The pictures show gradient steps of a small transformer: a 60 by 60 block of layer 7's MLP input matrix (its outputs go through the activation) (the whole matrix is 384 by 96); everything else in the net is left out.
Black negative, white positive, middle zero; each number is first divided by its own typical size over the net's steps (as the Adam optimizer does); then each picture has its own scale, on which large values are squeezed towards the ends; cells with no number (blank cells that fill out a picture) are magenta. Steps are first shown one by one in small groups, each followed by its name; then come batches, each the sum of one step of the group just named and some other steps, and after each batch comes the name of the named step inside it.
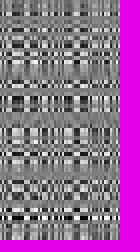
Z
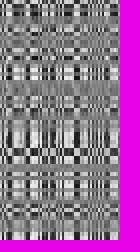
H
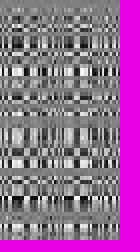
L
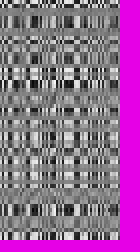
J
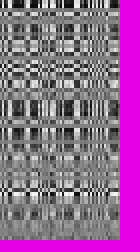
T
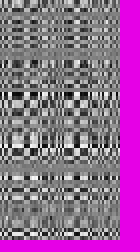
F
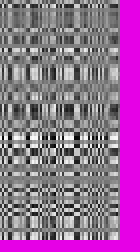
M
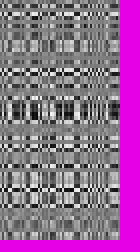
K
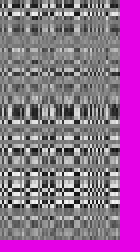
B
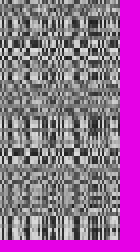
M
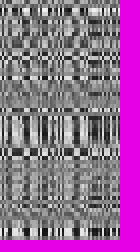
H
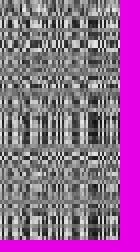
F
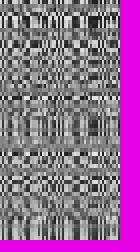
Z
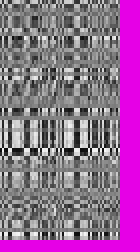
J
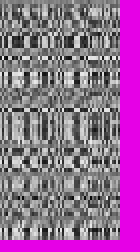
L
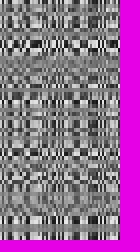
F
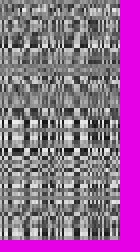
B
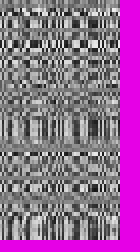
Z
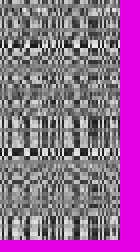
F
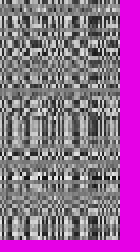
F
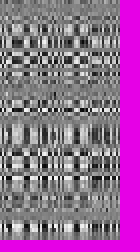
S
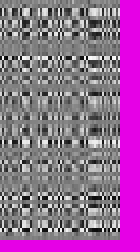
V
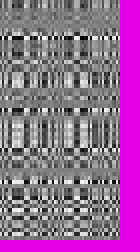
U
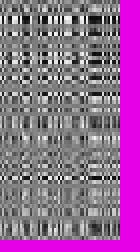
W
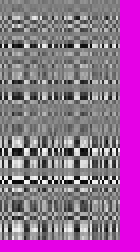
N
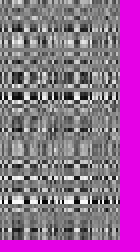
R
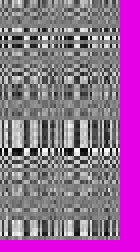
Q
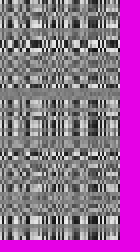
Q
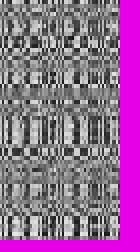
Q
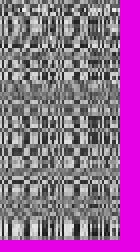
N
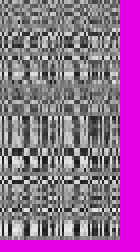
N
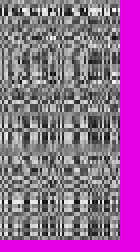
R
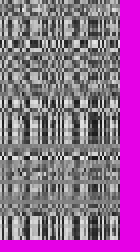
S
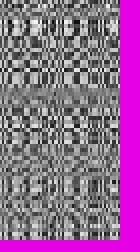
U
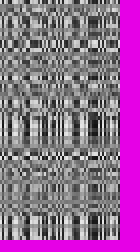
Q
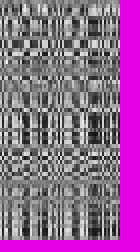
S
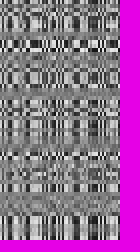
S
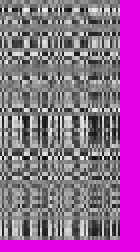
S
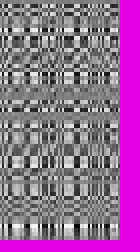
S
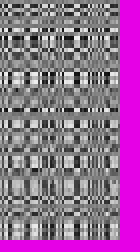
U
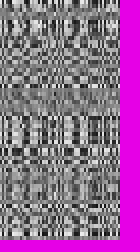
Q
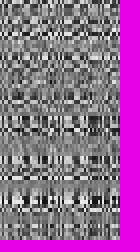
R
